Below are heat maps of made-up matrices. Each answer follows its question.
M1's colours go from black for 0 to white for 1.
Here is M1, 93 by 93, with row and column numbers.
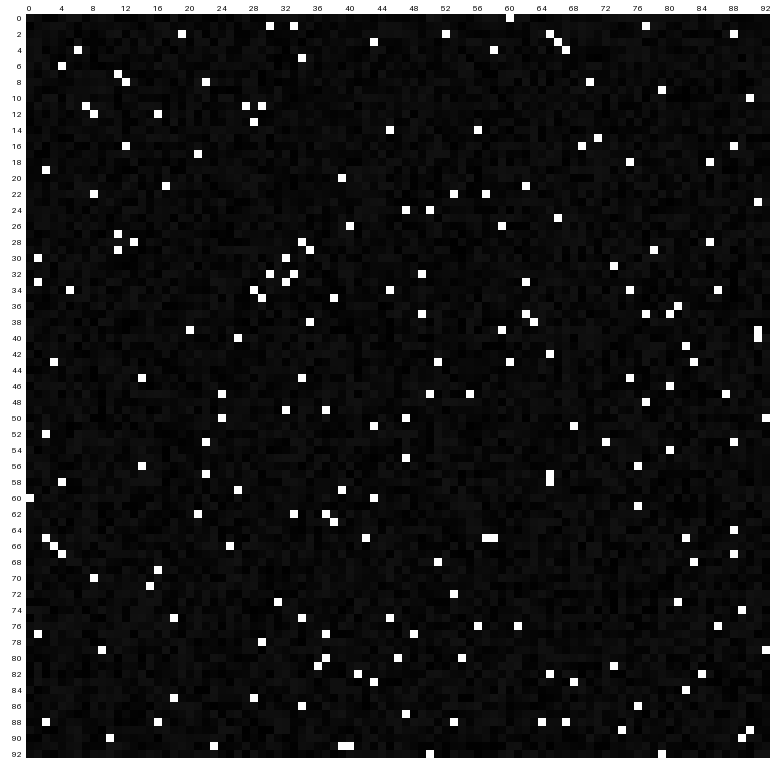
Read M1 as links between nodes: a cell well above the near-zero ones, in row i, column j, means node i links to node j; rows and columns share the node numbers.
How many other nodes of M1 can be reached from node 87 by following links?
7
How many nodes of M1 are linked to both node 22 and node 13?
0
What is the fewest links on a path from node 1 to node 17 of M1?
4
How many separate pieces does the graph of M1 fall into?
11
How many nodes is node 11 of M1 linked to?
3
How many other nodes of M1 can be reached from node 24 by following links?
7
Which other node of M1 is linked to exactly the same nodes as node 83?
node 51
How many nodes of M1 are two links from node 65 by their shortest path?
7
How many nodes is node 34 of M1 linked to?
5
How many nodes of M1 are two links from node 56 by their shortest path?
3
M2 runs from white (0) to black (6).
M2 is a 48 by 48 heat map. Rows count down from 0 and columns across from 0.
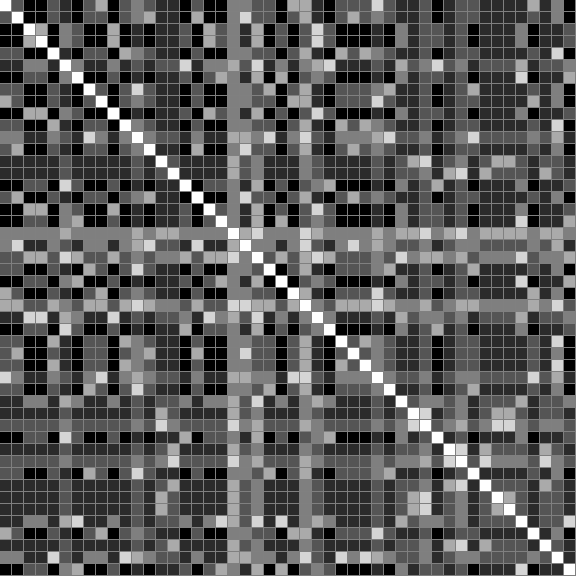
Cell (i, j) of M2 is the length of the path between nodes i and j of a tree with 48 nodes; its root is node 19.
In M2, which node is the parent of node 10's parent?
25
